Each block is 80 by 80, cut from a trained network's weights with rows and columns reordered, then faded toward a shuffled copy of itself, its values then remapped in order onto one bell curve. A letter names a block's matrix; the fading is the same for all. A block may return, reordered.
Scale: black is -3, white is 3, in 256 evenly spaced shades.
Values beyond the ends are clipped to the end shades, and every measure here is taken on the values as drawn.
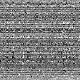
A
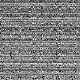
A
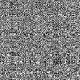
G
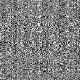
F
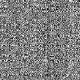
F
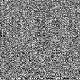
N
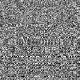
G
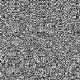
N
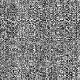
F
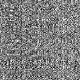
F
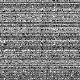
A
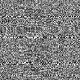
G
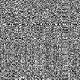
N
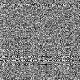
G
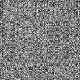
N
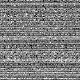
A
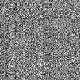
N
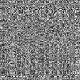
N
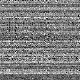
A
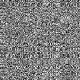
N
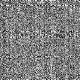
F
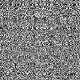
G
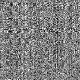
F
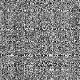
F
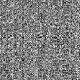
F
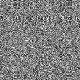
N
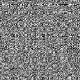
G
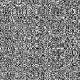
N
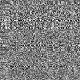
G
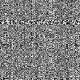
F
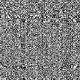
F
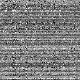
A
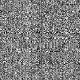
F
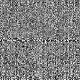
F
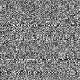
G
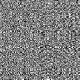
N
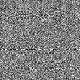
N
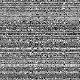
A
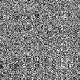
N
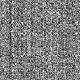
F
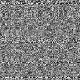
G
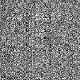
F
